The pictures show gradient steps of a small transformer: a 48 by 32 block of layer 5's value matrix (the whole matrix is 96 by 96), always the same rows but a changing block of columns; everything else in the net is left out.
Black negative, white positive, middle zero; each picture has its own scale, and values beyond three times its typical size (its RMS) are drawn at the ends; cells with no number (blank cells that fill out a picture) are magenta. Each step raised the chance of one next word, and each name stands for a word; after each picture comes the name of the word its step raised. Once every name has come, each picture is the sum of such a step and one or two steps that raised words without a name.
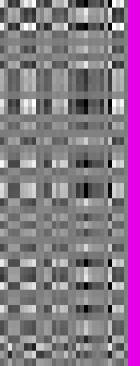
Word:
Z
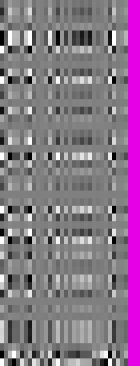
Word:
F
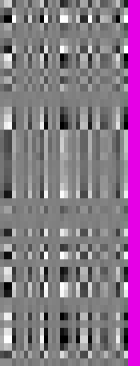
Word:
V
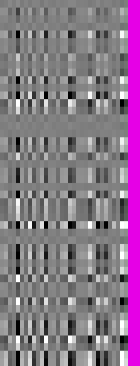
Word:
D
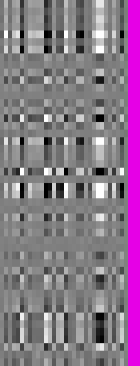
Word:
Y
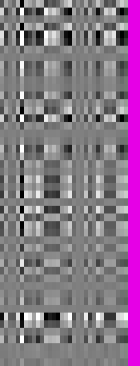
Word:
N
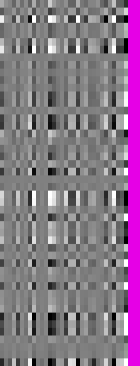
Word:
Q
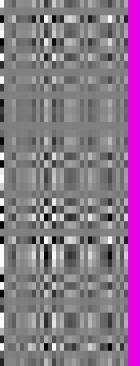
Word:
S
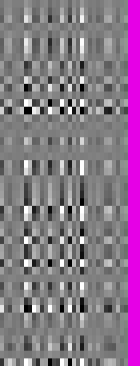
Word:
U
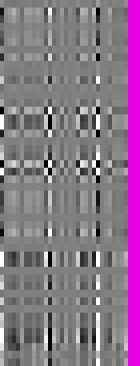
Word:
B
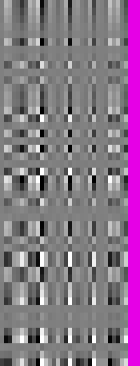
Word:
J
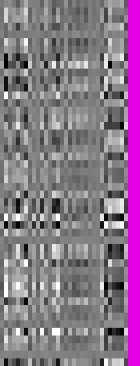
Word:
U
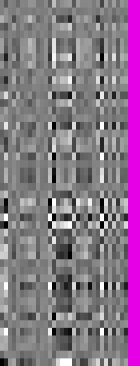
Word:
Q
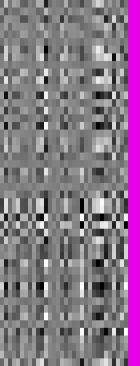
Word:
Q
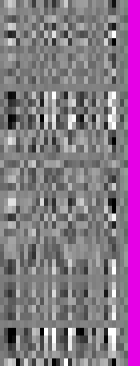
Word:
B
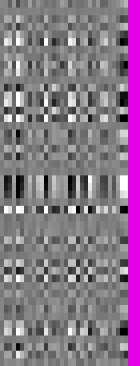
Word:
U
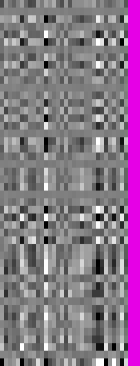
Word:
S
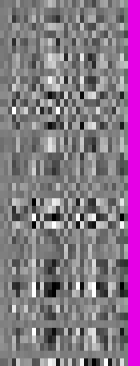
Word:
U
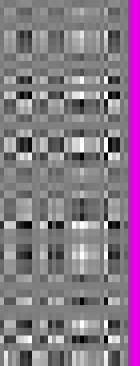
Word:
D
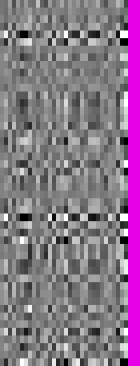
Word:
S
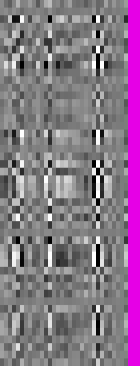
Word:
S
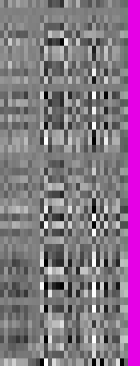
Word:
Z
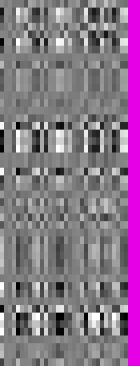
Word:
N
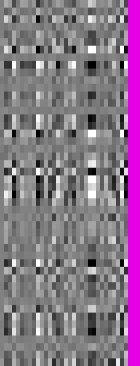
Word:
Q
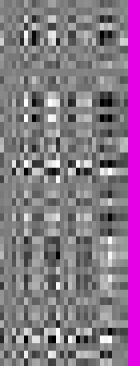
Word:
F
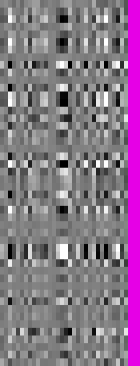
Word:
U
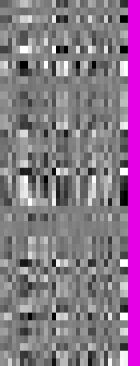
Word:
Q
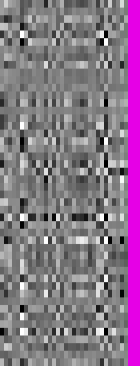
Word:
S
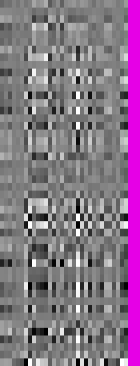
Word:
Z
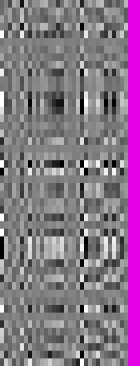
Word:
Z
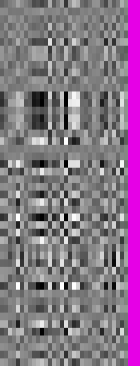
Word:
Z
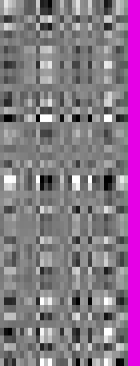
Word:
J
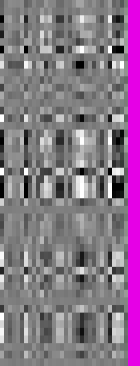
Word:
Y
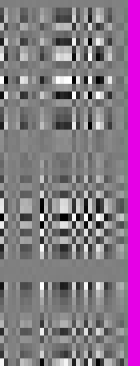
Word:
F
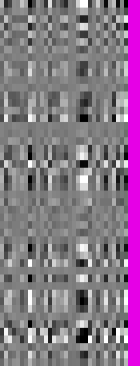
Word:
J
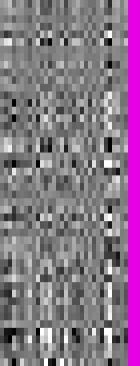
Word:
J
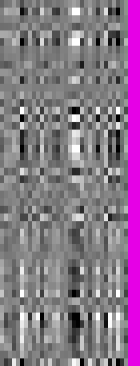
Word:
N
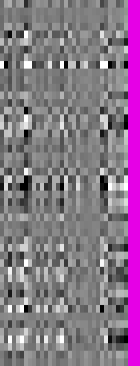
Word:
V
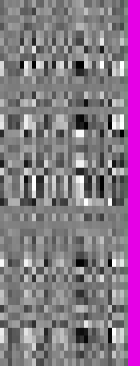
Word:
B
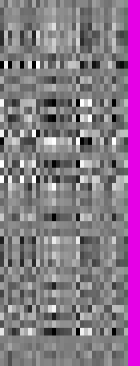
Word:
Y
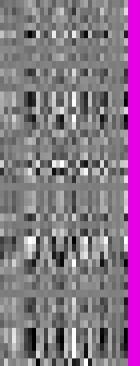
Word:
B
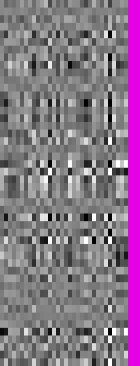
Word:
S
